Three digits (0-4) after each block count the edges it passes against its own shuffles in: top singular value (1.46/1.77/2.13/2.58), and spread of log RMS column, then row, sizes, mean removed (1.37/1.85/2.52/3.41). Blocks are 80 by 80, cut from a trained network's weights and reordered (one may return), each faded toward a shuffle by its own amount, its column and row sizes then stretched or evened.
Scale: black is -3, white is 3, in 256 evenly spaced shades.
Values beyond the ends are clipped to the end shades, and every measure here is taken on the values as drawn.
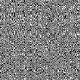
3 3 1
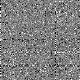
1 2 2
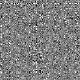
2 3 1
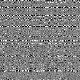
4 1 4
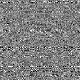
3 0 3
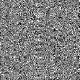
2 2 0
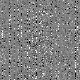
0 4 0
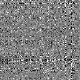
2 2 3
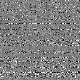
1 0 4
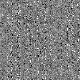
0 3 0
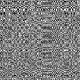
4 1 3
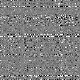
2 2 4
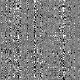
2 4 1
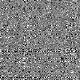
2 2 3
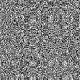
3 1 0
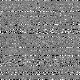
0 2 4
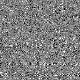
1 1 2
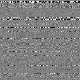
3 0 4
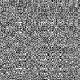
3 1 1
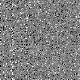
1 2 1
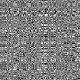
4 2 3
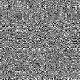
3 1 2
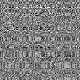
4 0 3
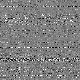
1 0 4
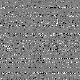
0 0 4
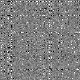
1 3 2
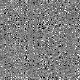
2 3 2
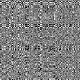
4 3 3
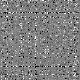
2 3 3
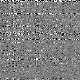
1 2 4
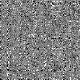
1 3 2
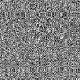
3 2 0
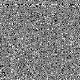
1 1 2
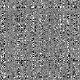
2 4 2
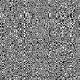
3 3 1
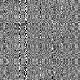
4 3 1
